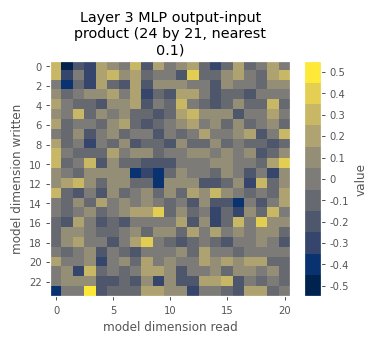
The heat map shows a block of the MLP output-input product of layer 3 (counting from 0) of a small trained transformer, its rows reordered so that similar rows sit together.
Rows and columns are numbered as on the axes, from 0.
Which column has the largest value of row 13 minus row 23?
0
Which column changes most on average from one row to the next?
2
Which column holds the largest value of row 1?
12
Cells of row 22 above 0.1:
3
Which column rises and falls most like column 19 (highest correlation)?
7
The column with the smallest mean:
1
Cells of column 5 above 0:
11
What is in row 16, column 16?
0.3
